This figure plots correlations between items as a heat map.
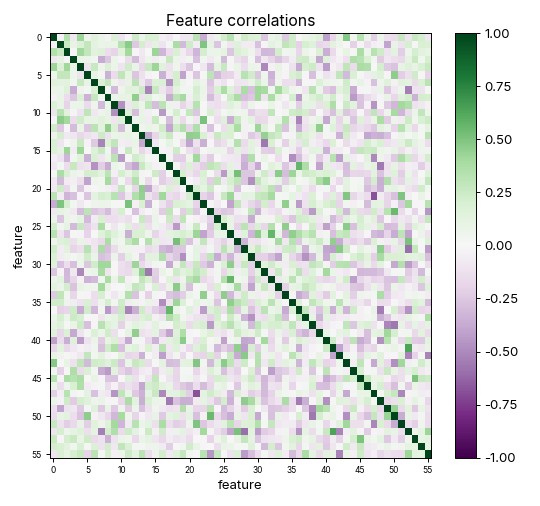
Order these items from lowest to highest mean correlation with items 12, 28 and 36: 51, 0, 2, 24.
2, 24, 51, 0
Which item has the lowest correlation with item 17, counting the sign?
48
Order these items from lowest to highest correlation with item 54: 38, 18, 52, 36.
36, 38, 18, 52
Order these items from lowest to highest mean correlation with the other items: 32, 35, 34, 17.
17, 34, 32, 35
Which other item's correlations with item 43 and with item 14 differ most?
7
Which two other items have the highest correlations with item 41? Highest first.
52, 27
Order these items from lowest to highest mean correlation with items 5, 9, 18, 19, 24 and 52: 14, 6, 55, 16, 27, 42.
42, 16, 14, 6, 55, 27
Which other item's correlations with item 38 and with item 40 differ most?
49
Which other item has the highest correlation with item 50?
23
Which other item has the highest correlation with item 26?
32
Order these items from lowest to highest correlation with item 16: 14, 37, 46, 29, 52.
37, 14, 46, 52, 29
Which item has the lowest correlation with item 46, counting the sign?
13
